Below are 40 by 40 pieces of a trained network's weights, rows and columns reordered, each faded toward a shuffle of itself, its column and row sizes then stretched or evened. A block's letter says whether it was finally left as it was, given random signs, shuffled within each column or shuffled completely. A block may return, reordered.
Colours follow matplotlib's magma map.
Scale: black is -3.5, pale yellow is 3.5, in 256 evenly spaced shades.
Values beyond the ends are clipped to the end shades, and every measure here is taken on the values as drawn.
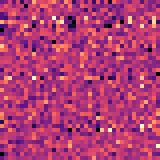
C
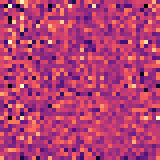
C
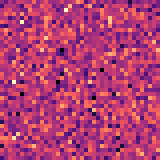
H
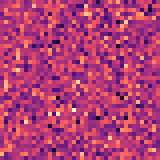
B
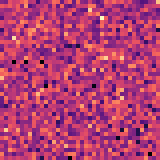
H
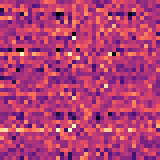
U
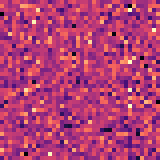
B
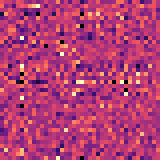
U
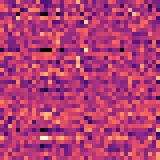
U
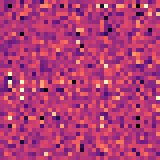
C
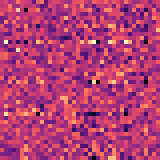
C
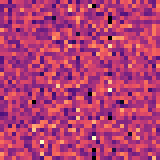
B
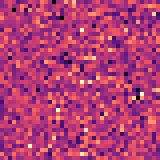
H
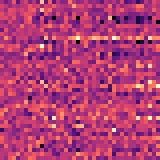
U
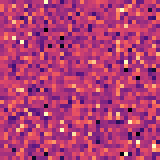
B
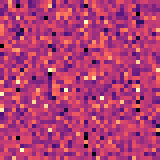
B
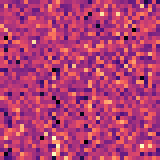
B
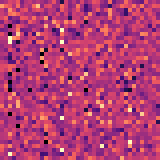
B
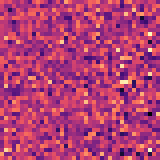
U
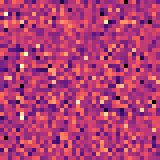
C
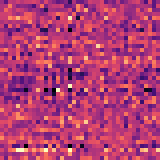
U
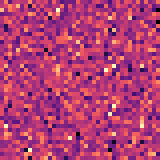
B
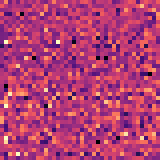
U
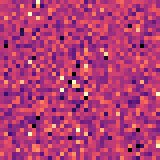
B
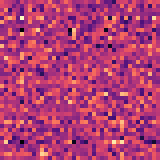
C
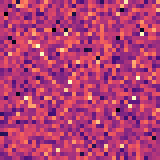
H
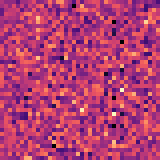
B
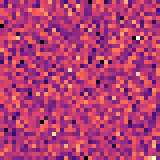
H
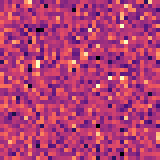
B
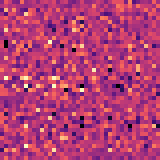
C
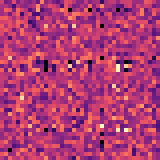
C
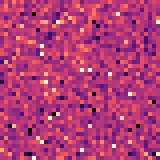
H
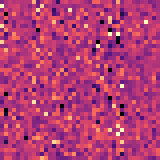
B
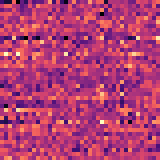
U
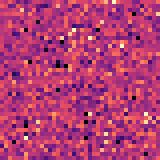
H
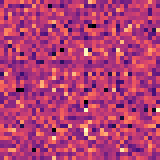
U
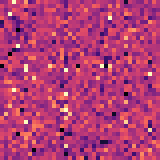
B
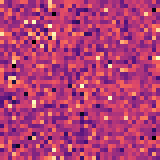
B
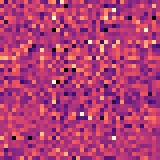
U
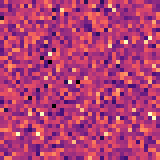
H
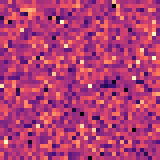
H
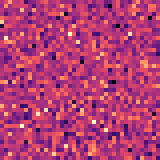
H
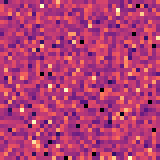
H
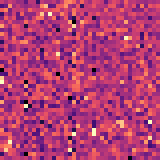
B
